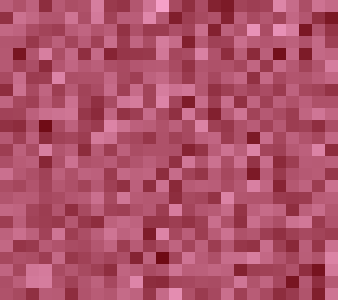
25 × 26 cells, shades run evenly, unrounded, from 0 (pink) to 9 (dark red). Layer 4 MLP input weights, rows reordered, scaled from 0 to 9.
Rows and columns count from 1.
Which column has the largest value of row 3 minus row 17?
10
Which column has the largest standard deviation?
13
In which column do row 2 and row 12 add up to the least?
8
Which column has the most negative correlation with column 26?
2
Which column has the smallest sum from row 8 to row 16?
6
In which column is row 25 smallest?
14
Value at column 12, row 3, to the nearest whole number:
6
